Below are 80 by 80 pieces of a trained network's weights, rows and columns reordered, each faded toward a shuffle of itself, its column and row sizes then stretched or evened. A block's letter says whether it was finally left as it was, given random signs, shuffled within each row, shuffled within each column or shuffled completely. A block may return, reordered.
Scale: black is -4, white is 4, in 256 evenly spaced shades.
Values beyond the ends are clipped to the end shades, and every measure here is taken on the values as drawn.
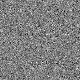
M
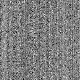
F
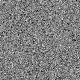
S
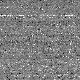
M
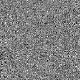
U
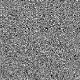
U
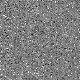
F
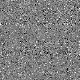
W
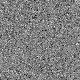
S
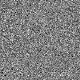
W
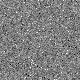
S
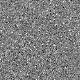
F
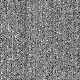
F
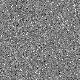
F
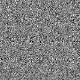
W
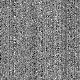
F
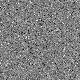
S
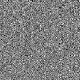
U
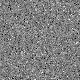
S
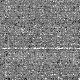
U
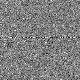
M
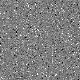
F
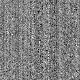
F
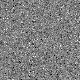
F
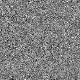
W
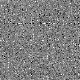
W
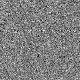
M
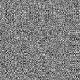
U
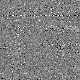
W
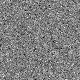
S
